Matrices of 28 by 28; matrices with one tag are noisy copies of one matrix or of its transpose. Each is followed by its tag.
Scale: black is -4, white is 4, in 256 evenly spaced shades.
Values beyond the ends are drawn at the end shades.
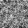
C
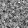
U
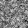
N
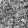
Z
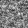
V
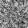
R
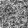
Z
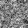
N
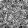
C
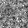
Z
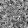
R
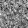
U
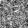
C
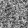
Z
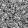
U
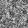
V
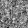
V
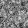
N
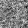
Z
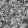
N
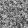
R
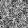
V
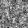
V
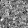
V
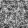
C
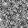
U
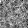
C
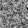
U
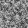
U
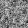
V
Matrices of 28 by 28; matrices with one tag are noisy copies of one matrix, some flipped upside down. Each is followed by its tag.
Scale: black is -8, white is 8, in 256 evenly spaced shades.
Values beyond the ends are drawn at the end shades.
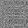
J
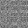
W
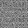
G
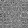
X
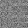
W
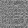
J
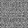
G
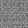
G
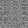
X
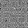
G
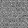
G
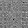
X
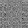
X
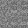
W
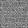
G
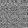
W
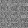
W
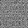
G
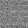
W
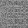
J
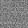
G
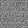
G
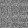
W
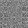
X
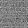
G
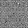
G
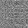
J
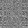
X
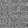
W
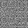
G
